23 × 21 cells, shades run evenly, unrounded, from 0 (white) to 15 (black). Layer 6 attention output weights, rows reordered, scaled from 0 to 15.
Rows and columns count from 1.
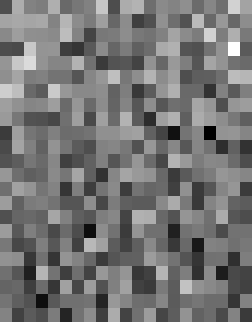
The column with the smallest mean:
2
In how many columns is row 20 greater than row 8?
15
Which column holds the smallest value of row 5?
3
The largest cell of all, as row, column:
10, 18
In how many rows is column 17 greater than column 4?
10
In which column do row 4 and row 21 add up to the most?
7
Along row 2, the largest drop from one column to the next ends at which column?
17
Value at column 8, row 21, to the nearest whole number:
6
